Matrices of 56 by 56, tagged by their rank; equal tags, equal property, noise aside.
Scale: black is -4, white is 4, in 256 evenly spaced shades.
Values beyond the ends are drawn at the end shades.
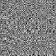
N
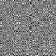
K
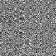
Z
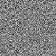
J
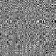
K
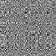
Z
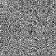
Z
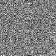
J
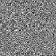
J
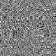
N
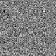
N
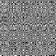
K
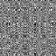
K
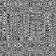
K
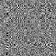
K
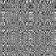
K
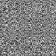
N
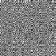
K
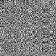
Z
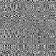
K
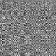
K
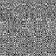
Z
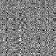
J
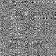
Z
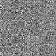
J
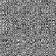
Z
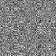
J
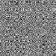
N
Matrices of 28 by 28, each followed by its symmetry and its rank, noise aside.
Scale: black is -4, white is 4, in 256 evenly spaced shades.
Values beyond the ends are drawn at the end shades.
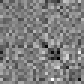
symmetric, rank three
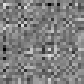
symmetric, rank four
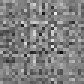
no symmetry, rank five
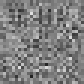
no symmetry, rank five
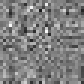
no symmetry, rank four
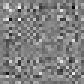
symmetric, rank four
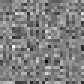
no symmetry, rank four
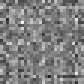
no symmetry, rank four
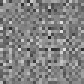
no symmetry, rank five
